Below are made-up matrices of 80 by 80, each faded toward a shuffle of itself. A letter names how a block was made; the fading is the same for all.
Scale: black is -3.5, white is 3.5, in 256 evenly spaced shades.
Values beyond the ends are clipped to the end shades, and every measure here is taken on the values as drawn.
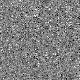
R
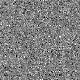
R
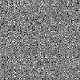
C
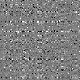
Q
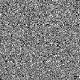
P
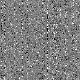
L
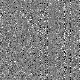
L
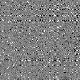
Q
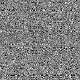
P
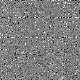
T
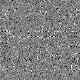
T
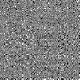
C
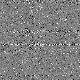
T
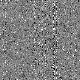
L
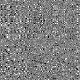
C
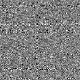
P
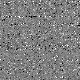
T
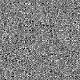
P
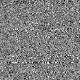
P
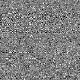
P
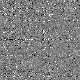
T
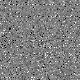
T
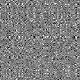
C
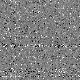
T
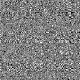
P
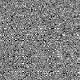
P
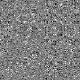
C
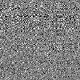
P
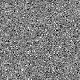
R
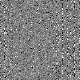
L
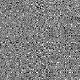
C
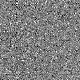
R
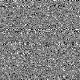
P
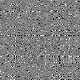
Q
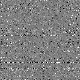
T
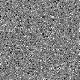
R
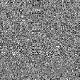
P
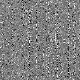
L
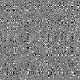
Q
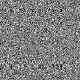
P
